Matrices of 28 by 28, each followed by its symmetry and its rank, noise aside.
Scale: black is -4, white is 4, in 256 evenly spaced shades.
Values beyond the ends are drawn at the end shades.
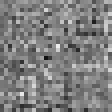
antisymmetric, rank eight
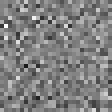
antisymmetric, rank six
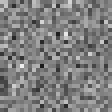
no symmetry, rank six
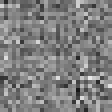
antisymmetric, rank six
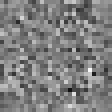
antisymmetric, rank six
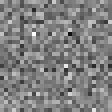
no symmetry, rank six
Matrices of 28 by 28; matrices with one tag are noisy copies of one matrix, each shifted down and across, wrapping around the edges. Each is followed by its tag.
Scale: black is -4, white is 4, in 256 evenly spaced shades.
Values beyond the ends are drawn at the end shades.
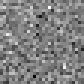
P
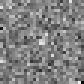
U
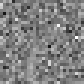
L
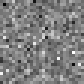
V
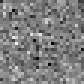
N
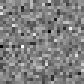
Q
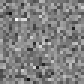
L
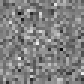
Q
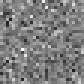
N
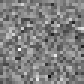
U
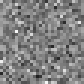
L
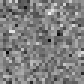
U
